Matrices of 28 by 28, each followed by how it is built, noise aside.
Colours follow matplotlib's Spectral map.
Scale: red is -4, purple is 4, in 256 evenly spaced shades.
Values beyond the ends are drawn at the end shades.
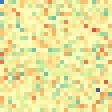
noise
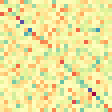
diagonal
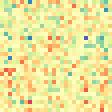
low rank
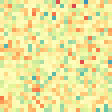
noise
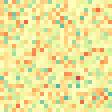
repeating rows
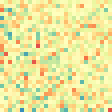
lower triangular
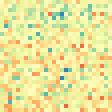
blocks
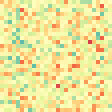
repeating rows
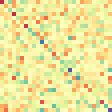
diagonal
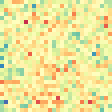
smooth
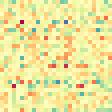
low rank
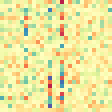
uneven columns
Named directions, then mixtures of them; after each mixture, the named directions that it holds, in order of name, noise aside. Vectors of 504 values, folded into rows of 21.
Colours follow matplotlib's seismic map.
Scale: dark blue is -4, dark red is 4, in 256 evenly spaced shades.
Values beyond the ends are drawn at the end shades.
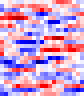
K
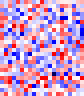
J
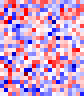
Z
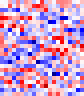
J, K.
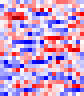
J, K.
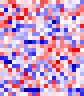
K, Z.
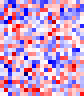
Z.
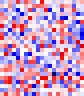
J.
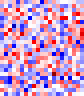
J.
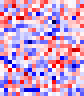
K, Z.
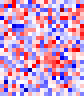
J, Z.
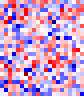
Z.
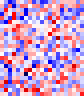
Z.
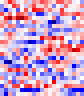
K, Z.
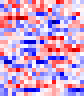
K, Z.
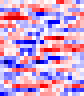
K.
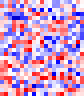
J, K.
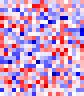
J, K.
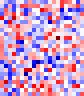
K, Z.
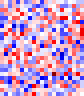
J.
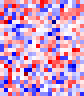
Z.
